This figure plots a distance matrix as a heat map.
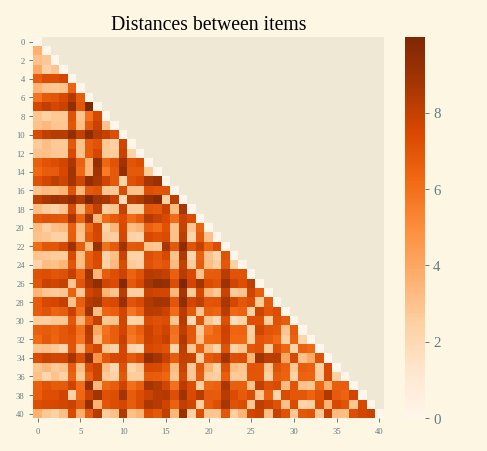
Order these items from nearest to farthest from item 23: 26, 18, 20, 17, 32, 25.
18, 20, 32, 25, 26, 17
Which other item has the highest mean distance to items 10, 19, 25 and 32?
6
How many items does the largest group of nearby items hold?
21
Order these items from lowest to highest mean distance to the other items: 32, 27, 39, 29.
27, 32, 29, 39
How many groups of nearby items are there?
5
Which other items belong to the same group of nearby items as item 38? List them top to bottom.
4, 26, 28
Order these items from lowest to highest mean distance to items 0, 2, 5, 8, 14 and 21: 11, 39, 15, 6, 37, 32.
11, 6, 32, 37, 39, 15
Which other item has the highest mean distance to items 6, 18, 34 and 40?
17
